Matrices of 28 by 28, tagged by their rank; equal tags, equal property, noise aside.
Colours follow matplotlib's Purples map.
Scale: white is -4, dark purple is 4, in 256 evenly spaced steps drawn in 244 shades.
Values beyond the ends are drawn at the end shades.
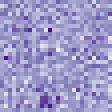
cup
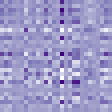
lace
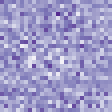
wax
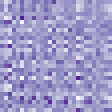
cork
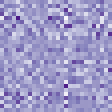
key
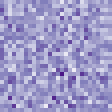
cup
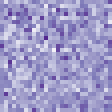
wax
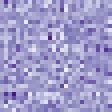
cup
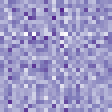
key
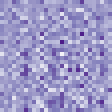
cup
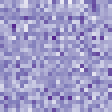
cup
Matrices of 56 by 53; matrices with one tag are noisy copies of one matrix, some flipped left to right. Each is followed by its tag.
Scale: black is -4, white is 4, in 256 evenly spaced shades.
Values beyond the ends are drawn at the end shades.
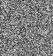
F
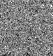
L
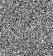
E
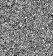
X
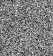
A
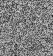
X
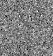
E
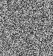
F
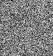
A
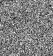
A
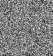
L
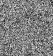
A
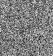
F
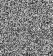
L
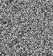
L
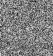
E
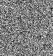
F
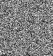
L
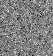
F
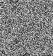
L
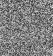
E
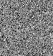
E
